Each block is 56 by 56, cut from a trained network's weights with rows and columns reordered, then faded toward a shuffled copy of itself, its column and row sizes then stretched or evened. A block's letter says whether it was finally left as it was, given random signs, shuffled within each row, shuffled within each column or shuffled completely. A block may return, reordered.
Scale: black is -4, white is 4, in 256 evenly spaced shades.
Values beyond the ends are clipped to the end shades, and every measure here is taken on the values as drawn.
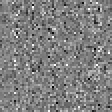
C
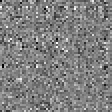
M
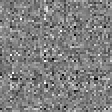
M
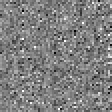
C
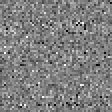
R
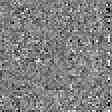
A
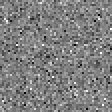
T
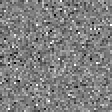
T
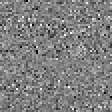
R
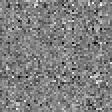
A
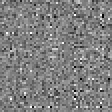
M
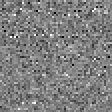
R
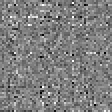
A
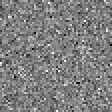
T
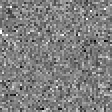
R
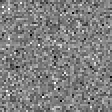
T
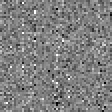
C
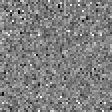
R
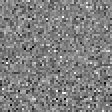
R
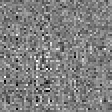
M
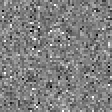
C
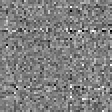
M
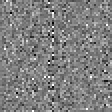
C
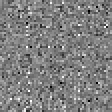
A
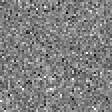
T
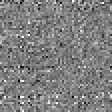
M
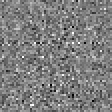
A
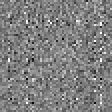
M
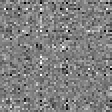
M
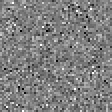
T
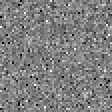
T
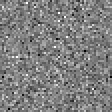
T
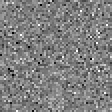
T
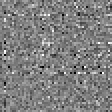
A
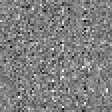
C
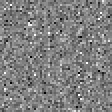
C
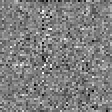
A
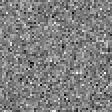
T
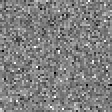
T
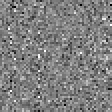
C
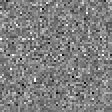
R
